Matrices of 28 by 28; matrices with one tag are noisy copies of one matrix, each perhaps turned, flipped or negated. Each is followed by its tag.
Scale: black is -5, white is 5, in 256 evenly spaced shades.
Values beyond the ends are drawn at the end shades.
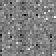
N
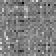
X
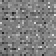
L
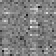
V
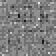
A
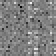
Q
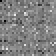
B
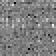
Q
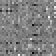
X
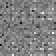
L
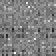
Q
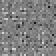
L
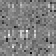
V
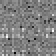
Q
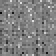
L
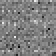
N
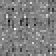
V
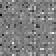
L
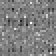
V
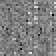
Q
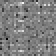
X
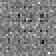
A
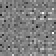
L
